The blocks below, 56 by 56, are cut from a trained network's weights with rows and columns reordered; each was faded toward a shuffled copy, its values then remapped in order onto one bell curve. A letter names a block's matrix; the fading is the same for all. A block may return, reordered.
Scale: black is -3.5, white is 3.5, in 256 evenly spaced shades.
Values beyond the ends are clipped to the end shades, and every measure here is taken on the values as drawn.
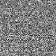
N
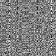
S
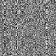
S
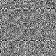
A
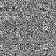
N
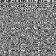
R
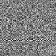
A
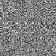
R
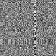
S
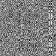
S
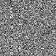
N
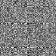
A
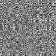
A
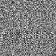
N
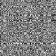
A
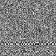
A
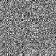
N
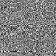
A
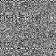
A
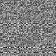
A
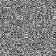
R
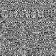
R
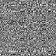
R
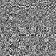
A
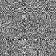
A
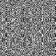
S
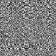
A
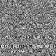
R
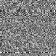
R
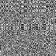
A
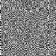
S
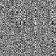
S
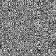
N
